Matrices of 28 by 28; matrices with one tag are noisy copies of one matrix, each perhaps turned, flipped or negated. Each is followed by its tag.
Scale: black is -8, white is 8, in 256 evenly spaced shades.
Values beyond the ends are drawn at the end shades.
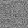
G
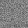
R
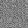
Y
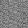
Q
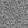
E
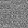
G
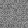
R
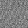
Q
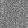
R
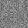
G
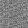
Q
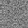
E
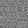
Y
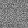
R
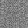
R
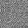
Y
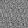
Q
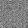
Y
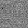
G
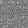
R
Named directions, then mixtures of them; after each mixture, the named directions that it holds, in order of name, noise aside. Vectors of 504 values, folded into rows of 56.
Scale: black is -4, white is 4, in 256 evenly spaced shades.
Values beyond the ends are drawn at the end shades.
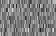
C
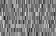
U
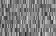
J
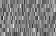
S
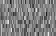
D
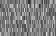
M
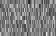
M.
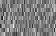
S.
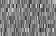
C.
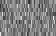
M, U.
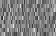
S.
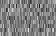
C.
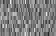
D, J.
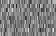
C.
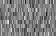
D.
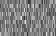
M.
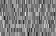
U.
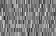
U.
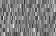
S.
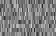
D, U.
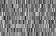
U.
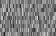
C, S.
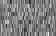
D, M.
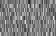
M.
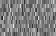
S.
